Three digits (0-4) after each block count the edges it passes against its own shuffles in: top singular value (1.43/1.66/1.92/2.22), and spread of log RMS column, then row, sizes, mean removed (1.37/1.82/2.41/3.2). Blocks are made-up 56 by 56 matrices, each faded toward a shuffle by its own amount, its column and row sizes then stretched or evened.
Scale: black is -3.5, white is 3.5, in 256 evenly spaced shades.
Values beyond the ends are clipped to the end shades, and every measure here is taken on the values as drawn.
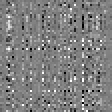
4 4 2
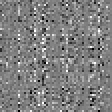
3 4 2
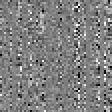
2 4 0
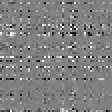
3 3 4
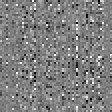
0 4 1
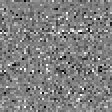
1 0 3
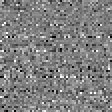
2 0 3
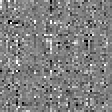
2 3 2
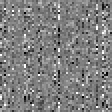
0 4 0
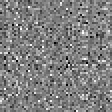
3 1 1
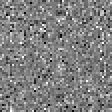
2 2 0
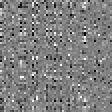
4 3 1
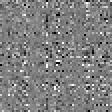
1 3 3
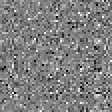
3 1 0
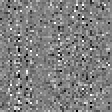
2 3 0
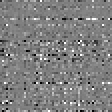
1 2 4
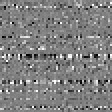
4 0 4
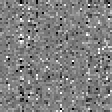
2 3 0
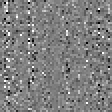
1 3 0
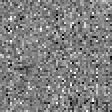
1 2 0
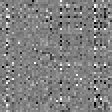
4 3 1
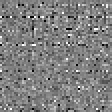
2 1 3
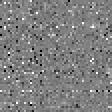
0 2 2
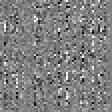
1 4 1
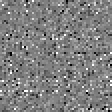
0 0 2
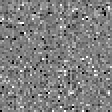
1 1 1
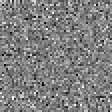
1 0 1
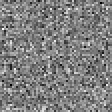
2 1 0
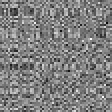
4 2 0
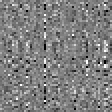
4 3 1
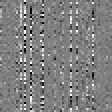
4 4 0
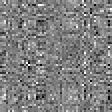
4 2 1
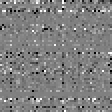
3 1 4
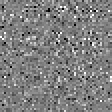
2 1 2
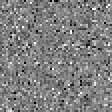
1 1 1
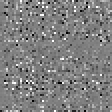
1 2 3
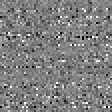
0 0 3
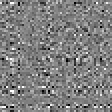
4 3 3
